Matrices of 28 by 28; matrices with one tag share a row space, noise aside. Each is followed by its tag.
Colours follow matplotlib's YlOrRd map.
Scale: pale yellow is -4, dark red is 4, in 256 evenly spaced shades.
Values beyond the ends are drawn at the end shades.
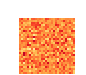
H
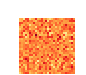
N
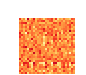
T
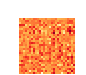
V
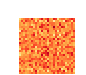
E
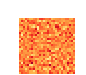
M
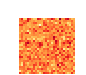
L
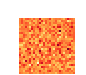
V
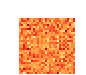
H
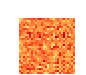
L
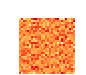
H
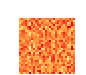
V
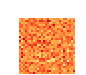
M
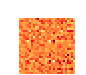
V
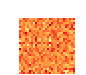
N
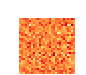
V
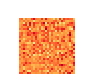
H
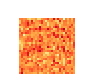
L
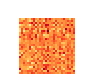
E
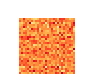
H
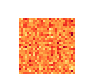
N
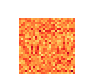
V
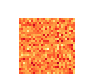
H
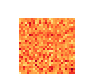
N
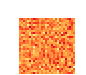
H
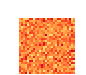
T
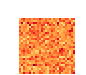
H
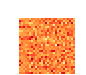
E
